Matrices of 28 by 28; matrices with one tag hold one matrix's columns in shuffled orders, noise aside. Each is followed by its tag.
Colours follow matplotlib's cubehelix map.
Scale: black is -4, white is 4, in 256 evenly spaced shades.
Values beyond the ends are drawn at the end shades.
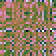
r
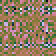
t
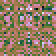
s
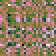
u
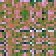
r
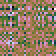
s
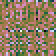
r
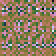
t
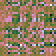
u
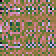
t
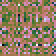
u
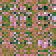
s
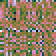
r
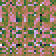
u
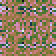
t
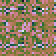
t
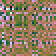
s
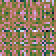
r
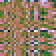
r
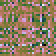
u
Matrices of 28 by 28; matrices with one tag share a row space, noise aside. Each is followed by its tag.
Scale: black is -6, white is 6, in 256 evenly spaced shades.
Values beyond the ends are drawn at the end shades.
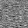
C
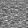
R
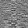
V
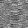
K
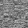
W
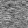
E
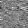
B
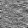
B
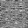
R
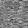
K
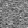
C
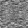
R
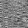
B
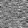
B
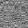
W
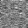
R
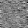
B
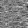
B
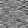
B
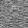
K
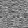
C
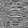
K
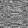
K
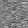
V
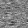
E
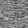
W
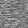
E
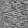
V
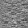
V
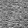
C
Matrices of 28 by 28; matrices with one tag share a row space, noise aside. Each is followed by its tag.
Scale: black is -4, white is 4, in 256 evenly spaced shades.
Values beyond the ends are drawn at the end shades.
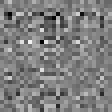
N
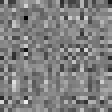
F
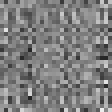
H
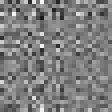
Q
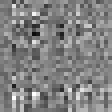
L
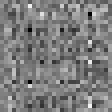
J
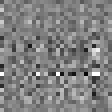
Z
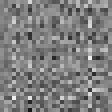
J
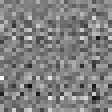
Z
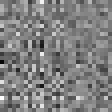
Q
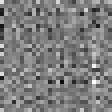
Z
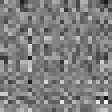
H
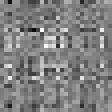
N
